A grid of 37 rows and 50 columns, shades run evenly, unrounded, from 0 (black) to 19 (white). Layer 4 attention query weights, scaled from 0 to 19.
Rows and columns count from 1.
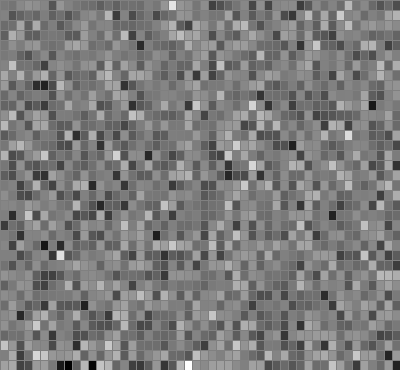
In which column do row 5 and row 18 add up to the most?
24
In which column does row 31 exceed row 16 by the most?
19
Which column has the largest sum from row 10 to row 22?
32
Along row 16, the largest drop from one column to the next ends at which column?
16
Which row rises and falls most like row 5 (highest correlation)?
33
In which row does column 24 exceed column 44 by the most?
37
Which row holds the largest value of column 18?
30
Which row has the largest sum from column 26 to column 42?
36
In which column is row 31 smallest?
11
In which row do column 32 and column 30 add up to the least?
23
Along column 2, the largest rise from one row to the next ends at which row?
12
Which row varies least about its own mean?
6
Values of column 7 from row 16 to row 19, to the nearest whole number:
7 8 12 5
